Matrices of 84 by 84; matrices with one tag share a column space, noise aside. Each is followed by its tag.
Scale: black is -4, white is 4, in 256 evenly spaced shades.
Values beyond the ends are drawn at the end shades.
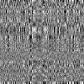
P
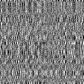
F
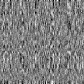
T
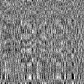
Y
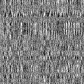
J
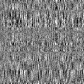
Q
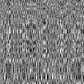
Y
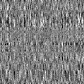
Q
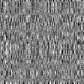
F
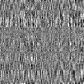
Q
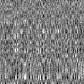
Y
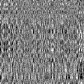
Y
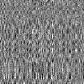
Y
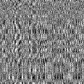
Y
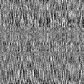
Q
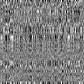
P
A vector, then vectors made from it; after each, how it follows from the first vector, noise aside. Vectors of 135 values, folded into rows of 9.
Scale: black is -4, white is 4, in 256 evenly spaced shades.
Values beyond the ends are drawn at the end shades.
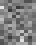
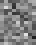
reversed, negated.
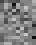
reversed, negated.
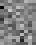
negated.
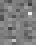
wrapped around, partly zeroed.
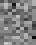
reversed, negated.
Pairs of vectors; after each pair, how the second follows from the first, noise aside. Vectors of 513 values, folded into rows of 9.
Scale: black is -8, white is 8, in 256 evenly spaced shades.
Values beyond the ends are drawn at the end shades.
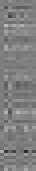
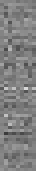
wrapped around, negated.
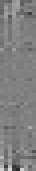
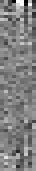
reversed, negated, scaled up.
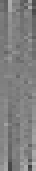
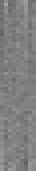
reversed, negated, shrunk.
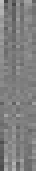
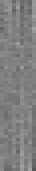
reversed, negated, shrunk.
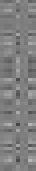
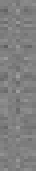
reversed, negated, shrunk.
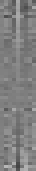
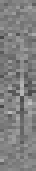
wrapped around, negated.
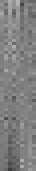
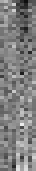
reversed, scaled up.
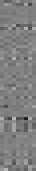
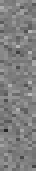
shuffled.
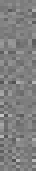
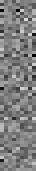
reversed, negated, scaled up.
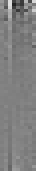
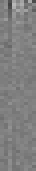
negated, shrunk.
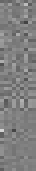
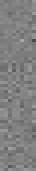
reversed, negated, shrunk.
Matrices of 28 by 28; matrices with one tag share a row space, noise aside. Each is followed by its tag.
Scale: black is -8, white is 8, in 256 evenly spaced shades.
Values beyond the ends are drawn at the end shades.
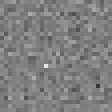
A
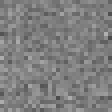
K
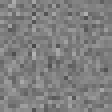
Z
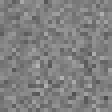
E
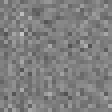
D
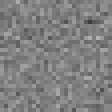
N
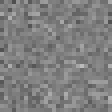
K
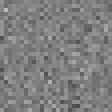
A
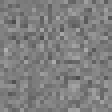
A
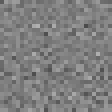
E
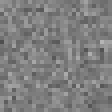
Z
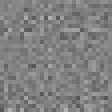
A
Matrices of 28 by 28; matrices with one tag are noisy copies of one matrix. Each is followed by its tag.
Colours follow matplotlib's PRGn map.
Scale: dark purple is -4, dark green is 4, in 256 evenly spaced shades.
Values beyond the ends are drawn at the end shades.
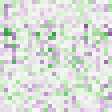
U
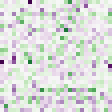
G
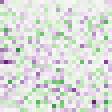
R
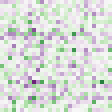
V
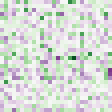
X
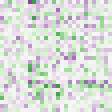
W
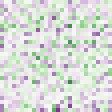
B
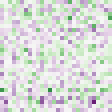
G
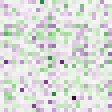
U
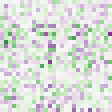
U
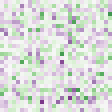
G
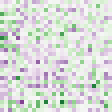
R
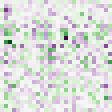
U
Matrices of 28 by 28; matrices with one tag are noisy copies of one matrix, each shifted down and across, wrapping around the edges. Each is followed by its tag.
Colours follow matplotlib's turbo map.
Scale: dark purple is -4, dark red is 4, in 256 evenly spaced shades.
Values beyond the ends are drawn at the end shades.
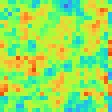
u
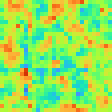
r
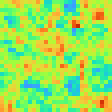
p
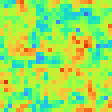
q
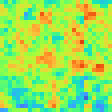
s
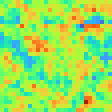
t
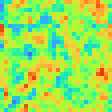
r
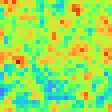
s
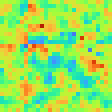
t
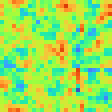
r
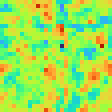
r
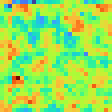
t
